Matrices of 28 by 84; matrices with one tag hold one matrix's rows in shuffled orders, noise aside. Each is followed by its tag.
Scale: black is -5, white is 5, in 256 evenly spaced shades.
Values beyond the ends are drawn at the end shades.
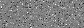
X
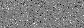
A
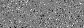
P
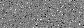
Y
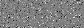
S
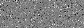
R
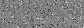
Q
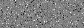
A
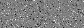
A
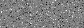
X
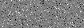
P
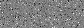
R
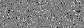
S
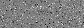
Y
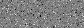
A
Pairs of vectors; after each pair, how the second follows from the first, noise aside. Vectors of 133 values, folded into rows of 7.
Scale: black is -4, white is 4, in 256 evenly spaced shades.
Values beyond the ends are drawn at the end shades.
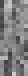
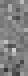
wrapped around, negated, partly zeroed.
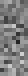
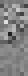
reversed, partly zeroed.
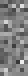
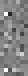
reversed, partly zeroed.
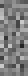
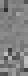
reversed, partly zeroed.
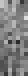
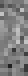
wrapped around, negated, partly zeroed.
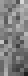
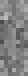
wrapped around, negated, shrunk.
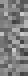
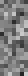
sign-scrambled.
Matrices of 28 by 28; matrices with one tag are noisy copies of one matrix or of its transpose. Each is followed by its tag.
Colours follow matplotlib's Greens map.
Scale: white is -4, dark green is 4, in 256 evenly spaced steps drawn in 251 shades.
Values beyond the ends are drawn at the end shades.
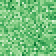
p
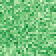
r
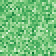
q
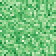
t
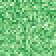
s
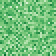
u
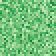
u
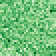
r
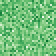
u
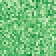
t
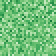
u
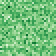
s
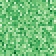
s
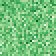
u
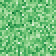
q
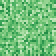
p
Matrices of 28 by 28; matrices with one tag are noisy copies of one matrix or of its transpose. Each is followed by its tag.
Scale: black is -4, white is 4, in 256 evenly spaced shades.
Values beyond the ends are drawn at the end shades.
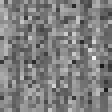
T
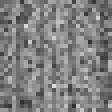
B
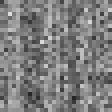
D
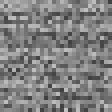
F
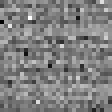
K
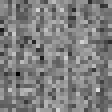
B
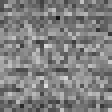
B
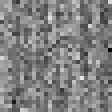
T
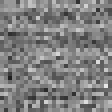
F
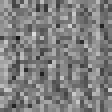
T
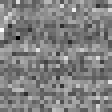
D
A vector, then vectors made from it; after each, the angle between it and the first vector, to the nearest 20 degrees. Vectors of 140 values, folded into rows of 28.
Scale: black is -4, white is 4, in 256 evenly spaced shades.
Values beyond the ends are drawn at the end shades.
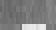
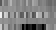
140 degrees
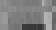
140 degrees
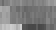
120 degrees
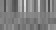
100 degrees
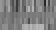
60 degrees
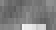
20 degrees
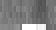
20 degrees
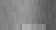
80 degrees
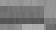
60 degrees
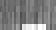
20 degrees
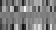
80 degrees
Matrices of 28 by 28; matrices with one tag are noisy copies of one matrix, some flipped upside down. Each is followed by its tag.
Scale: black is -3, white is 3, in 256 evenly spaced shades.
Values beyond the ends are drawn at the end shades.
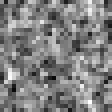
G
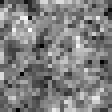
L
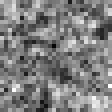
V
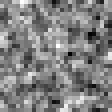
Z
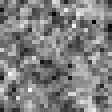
G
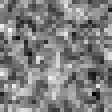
Z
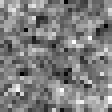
V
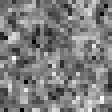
G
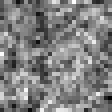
L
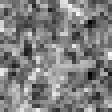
Z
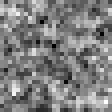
V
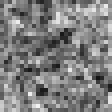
V
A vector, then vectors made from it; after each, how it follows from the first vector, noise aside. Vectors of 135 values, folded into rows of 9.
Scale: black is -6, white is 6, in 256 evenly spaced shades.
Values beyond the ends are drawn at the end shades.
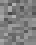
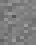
negated, shrunk.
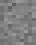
negated, shrunk.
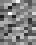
negated, scaled up.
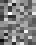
negated, scaled up.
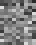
wrapped around, scaled up.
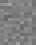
wrapped around, negated, shrunk.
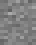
negated, shrunk.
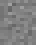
negated, shrunk.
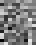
wrapped around, scaled up.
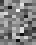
wrapped around, scaled up.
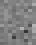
reversed, partly zeroed.
